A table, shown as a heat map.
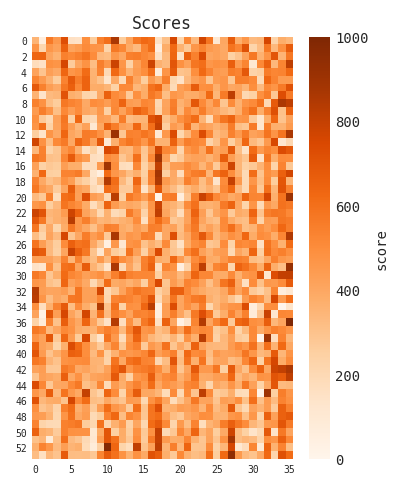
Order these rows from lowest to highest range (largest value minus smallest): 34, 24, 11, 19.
24, 19, 11, 34
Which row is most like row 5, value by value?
26
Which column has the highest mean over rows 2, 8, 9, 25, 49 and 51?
35
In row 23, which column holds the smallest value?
15
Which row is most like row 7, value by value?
53
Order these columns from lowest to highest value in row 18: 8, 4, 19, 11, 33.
8, 33, 19, 4, 11
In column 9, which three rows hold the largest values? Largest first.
34, 32, 13
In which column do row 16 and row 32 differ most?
10
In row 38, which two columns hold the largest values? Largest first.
32, 23
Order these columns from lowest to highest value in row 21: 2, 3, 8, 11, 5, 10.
8, 2, 3, 11, 5, 10
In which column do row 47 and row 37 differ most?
17
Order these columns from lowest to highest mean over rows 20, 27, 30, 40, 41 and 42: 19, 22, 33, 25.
25, 19, 22, 33
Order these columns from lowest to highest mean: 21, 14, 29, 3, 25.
3, 25, 29, 21, 14
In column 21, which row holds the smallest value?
36
